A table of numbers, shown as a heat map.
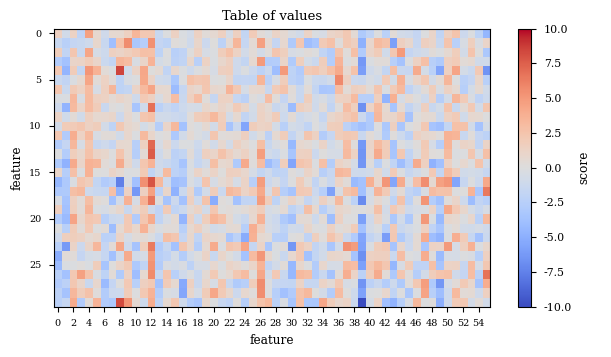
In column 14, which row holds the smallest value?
18
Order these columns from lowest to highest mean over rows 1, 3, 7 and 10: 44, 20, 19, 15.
44, 20, 19, 15
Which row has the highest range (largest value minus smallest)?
29
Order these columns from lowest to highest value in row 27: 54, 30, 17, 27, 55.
54, 30, 27, 17, 55
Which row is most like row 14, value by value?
3
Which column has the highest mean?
12
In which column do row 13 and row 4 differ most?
55
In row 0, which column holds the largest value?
4
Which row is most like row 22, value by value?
10
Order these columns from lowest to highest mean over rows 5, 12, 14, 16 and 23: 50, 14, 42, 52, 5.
14, 52, 5, 42, 50
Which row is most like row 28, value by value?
20
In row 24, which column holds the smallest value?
39
